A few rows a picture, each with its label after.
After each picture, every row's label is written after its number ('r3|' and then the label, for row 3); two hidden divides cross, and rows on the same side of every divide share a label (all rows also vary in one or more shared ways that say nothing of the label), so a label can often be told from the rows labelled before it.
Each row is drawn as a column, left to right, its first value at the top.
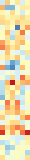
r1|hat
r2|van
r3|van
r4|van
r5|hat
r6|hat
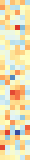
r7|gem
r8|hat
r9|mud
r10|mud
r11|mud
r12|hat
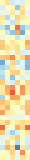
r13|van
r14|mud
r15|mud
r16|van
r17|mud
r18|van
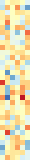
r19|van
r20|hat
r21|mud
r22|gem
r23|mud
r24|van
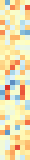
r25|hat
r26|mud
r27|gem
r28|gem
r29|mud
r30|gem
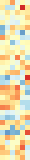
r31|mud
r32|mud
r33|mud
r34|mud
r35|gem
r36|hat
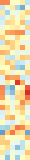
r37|mud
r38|hat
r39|hat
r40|van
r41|van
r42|mud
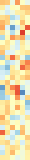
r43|hat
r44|van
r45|mud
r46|mud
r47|hat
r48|gem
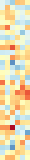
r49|van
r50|hat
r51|van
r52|mud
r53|mud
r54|mud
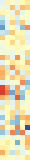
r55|mud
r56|mud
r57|hat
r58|mud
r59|hat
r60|gem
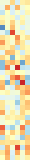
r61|van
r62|gem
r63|hat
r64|gem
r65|van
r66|mud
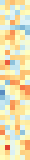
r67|hat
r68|gem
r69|van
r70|van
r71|mud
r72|mud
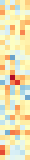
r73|gem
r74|mud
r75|hat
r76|van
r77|hat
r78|hat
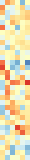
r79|gem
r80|mud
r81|van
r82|van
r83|hat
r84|van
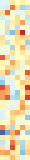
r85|mud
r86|mud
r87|gem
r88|hat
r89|van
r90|mud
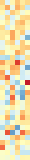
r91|gem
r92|hat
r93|mud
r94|gem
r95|hat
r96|van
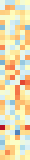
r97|van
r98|gem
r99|gem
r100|mud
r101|van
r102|van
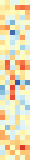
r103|hat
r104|gem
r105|mud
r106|gem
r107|gem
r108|gem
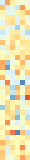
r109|gem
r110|van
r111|hat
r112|mud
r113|gem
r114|mud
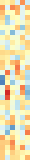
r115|gem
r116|mud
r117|gem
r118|gem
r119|mud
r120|hat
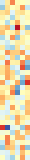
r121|van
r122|gem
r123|mud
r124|hat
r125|gem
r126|van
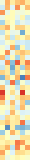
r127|mud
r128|gem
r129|van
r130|gem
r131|mud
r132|gem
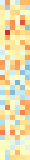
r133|hat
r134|van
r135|hat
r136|gem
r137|hat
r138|van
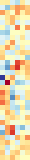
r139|mud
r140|van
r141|hat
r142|gem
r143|gem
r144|gem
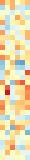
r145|van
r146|mud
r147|gem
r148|van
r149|van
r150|mud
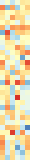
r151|gem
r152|van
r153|hat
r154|van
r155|hat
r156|gem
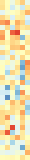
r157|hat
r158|hat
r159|van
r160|hat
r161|van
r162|gem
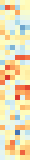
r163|van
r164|gem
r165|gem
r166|mud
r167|mud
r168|mud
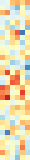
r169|mud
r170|mud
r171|van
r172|van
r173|mud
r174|van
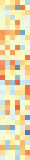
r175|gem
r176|van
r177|gem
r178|van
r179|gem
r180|mud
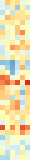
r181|van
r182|van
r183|van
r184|van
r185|hat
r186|van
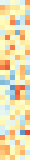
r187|gem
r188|gem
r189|hat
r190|mud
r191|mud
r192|hat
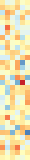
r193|gem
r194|hat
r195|mud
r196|gem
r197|van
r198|mud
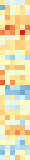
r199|van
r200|hat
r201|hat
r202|hat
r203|hat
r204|hat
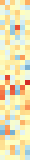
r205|mud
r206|hat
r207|mud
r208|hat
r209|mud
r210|van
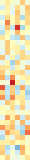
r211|mud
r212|hat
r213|van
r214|hat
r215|mud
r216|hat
